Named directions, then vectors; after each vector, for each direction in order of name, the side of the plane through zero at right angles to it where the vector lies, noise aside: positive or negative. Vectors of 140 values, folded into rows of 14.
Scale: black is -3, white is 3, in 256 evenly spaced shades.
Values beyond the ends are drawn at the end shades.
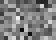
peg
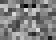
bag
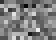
positive, positive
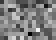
positive, positive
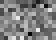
positive, positive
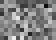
positive, positive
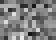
positive, positive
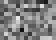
negative, positive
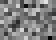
positive, negative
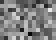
positive, positive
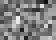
negative, positive
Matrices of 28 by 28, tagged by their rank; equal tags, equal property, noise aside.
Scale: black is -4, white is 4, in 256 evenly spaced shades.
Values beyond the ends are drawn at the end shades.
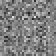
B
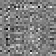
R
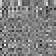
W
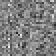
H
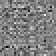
R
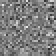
H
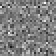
H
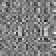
B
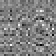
W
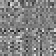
B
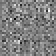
R
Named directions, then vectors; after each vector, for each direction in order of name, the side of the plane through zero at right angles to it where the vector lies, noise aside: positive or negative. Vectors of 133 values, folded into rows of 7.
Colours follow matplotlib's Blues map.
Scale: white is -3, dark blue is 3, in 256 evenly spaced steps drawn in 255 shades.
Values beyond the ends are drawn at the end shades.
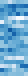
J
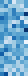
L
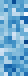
negative, negative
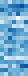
positive, negative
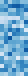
positive, negative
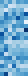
negative, positive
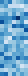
negative, positive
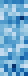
negative, negative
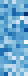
positive, positive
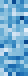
negative, negative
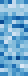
negative, positive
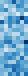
negative, negative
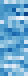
positive, positive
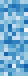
positive, negative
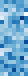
negative, negative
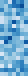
positive, negative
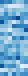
negative, positive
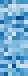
negative, positive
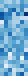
positive, positive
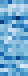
negative, positive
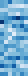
negative, positive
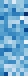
positive, positive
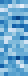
negative, positive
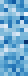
negative, negative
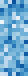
positive, negative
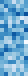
positive, positive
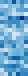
negative, negative
